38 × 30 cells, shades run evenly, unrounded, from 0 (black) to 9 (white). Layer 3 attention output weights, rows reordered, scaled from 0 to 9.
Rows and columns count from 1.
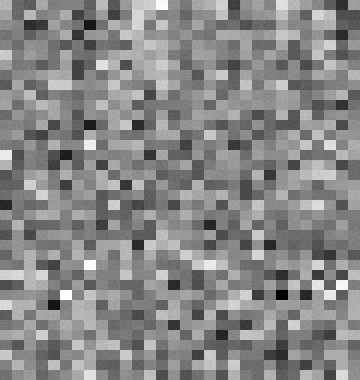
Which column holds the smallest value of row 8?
7
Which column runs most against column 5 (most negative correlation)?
1
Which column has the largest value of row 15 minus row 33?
28
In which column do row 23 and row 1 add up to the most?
14
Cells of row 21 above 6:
4
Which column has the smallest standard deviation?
16
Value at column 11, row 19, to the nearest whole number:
2
